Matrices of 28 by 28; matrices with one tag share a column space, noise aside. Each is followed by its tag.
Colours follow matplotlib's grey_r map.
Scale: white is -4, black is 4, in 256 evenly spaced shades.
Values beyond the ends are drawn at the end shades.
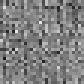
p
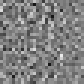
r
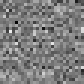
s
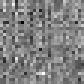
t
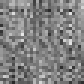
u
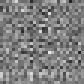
s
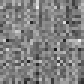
p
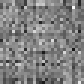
p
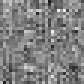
u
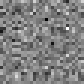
s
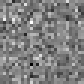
r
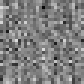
p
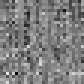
t
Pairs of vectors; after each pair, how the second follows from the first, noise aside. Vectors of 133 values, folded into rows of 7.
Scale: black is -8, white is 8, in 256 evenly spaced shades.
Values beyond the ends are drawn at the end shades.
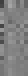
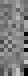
reversed, scaled up.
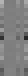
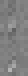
wrapped around, negated, shrunk.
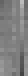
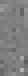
negated, partly zeroed.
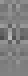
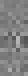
reversed.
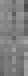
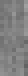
negated, shrunk.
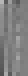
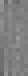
shrunk.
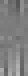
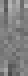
reversed.
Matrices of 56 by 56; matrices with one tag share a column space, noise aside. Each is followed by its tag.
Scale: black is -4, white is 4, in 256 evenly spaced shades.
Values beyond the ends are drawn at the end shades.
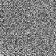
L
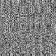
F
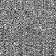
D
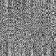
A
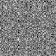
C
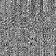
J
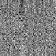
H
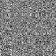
L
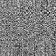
A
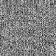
H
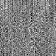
J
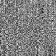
H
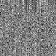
J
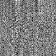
J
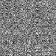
L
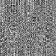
J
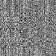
J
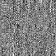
F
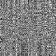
A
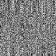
F
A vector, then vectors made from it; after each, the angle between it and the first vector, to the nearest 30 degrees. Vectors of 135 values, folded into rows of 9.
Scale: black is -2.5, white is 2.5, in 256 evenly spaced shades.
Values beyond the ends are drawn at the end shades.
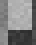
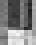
150 degrees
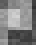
30 degrees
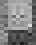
30 degrees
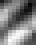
120 degrees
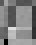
90 degrees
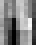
60 degrees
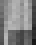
30 degrees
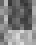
150 degrees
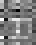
90 degrees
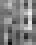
60 degrees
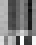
120 degrees
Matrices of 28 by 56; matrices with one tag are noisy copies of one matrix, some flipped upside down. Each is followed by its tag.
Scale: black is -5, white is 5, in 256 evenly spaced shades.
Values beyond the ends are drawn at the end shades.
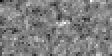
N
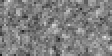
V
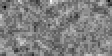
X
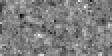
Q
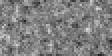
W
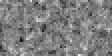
Q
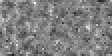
W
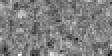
X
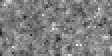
V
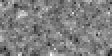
X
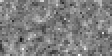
Q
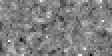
Q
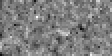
N
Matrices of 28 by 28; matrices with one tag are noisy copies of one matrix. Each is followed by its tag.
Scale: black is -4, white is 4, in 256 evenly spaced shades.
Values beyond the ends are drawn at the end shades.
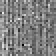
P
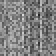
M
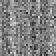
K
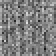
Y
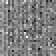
P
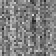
K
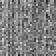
P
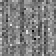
Y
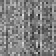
M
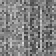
M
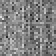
M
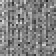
P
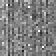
P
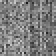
M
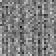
Y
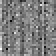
Y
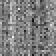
K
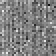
P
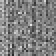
P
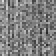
P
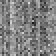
K
